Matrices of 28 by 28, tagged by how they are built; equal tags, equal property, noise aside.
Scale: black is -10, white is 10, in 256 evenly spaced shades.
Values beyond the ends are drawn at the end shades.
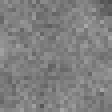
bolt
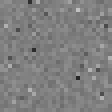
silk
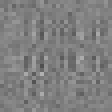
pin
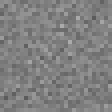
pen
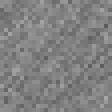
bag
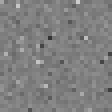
silk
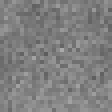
bolt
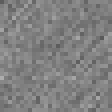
bag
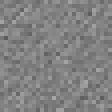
bag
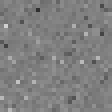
silk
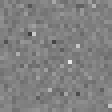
silk
